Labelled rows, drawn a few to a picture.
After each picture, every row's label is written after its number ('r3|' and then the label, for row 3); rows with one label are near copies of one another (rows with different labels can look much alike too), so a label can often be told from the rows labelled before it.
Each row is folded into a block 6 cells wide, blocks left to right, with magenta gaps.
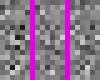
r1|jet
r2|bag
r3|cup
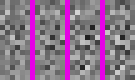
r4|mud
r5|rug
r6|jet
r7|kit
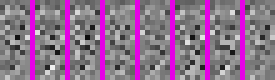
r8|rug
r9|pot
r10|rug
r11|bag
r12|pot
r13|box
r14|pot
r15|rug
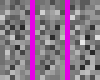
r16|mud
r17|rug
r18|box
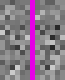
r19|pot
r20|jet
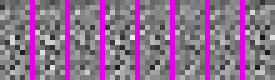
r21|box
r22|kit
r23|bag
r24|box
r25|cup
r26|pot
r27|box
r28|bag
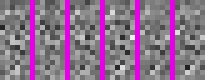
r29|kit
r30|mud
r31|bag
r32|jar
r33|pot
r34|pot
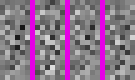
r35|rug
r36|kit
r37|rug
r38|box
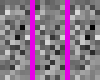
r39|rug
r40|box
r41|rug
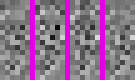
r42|jet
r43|rug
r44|mud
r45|box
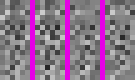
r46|mud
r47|mud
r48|jet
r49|rug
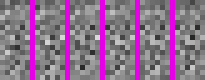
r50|cup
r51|box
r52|bag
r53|kit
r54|kit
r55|kit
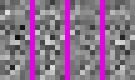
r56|jet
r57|kit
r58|pot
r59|kit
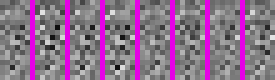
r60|jet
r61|rug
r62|jet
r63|jet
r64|box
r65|mud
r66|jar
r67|jar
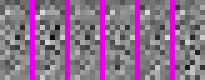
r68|rug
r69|rug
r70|rug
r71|bag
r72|jar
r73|box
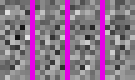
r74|rug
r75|box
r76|jet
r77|mud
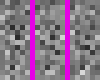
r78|mud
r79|bag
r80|pot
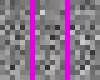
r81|mud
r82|jet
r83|kit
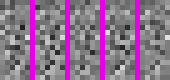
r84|cup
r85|box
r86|bag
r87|pot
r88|jar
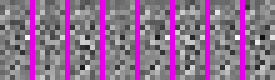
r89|jar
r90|mud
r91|kit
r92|box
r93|jar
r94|kit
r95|jar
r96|box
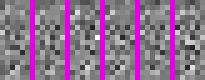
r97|pot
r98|bag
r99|jar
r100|jet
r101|bag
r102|kit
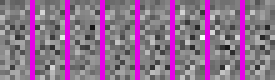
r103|mud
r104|jar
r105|rug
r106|box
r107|box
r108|jar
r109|pot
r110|jet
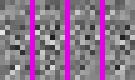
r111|pot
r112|kit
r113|rug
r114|jet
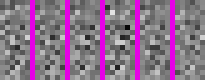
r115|cup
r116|box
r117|jet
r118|jet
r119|cup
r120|jar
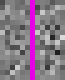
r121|pot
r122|bag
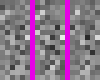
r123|box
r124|cup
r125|jar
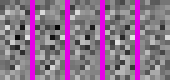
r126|rug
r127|jet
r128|rug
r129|box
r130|cup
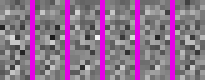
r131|kit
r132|jet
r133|jar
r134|jar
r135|rug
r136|kit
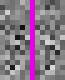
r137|jet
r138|kit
